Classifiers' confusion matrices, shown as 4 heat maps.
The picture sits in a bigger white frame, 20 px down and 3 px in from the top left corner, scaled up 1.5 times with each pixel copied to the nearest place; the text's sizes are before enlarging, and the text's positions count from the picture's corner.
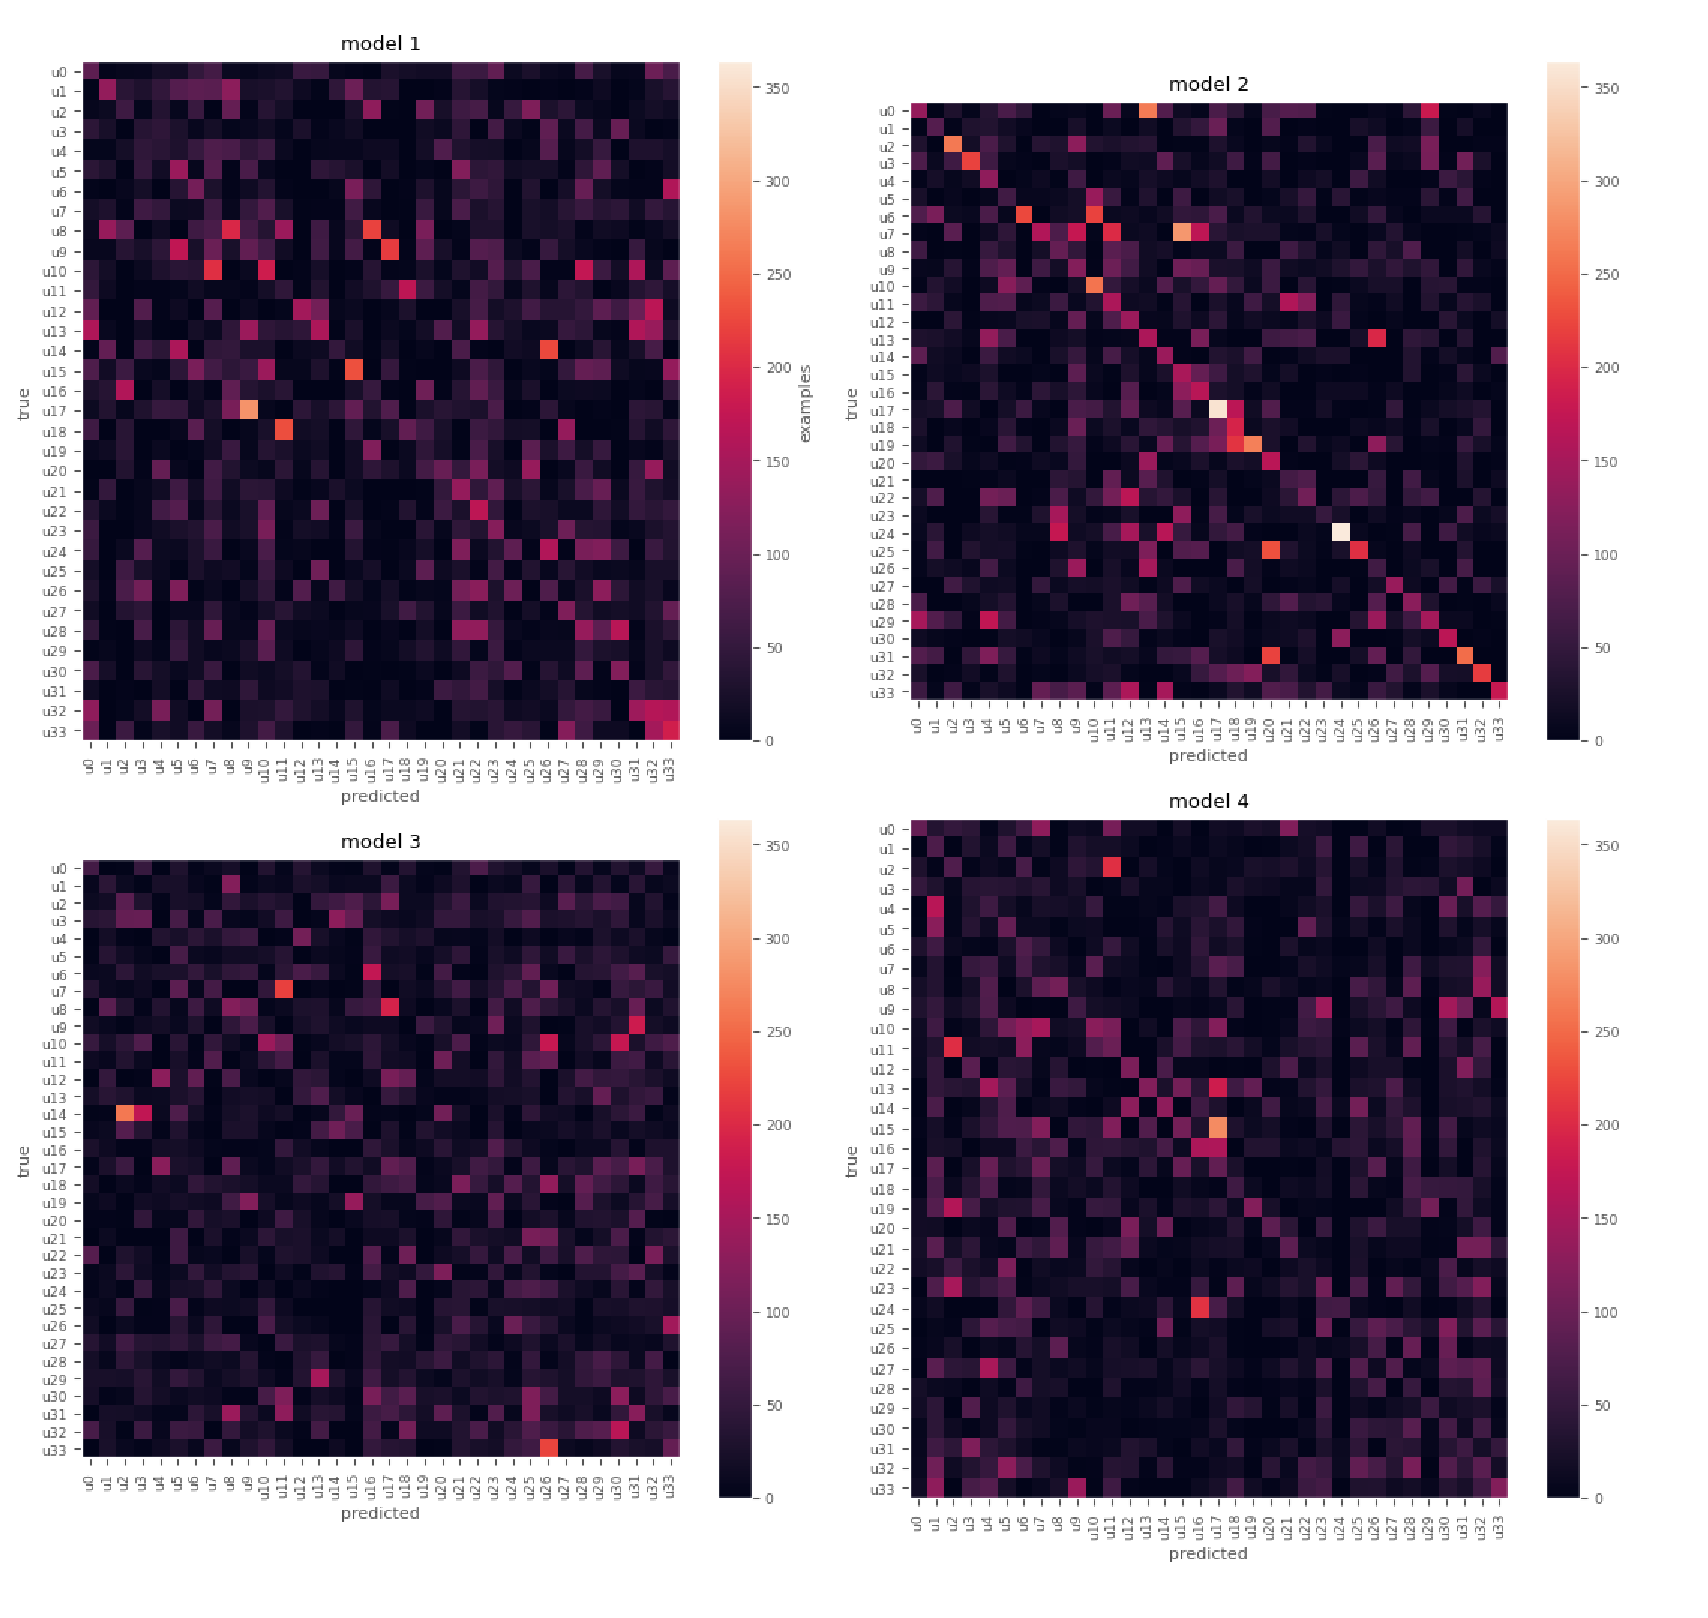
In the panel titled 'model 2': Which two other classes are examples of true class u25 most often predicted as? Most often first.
u20, u13
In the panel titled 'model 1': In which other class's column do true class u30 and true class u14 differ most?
u26
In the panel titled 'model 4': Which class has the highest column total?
u1
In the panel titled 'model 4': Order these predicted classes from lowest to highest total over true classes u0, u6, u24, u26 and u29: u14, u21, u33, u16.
u33, u14, u21, u16
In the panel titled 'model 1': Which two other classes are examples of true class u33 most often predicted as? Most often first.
u32, u27
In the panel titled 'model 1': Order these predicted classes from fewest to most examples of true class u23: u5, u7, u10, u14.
u14, u5, u7, u10
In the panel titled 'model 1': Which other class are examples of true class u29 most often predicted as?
u10
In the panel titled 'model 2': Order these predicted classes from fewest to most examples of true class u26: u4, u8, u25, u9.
u25, u8, u4, u9
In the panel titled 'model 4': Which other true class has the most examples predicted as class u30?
u9
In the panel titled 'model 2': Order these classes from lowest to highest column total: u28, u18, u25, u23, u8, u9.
u23, u25, u28, u8, u18, u9
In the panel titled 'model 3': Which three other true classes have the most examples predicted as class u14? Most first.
u3, u15, u2
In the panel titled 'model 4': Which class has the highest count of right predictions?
u16
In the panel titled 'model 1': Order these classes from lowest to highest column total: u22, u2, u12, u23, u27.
u12, u2, u27, u23, u22
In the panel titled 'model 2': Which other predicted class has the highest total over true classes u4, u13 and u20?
u26
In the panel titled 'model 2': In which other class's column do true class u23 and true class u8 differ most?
u15
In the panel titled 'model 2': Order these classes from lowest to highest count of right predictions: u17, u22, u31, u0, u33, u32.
u22, u0, u33, u32, u31, u17
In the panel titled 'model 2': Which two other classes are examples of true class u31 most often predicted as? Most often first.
u20, u4
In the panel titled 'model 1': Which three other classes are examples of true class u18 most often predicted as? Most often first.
u11, u27, u6
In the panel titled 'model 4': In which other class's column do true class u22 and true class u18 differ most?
u5
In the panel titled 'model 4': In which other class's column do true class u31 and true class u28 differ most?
u3
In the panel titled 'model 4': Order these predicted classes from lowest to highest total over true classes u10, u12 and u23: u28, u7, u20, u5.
u20, u28, u7, u5
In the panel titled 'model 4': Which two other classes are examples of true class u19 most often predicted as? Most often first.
u2, u29
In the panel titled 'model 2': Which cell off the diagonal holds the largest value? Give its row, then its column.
u7, u15
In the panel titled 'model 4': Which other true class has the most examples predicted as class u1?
u4
